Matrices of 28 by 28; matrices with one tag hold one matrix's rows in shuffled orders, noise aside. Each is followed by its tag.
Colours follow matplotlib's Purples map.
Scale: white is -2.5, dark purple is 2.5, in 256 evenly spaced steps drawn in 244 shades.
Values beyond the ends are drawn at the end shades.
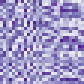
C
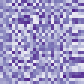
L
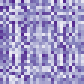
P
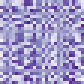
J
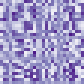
J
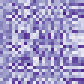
L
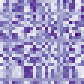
J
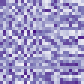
C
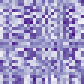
J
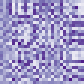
L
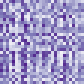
P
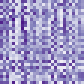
P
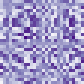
J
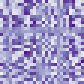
J
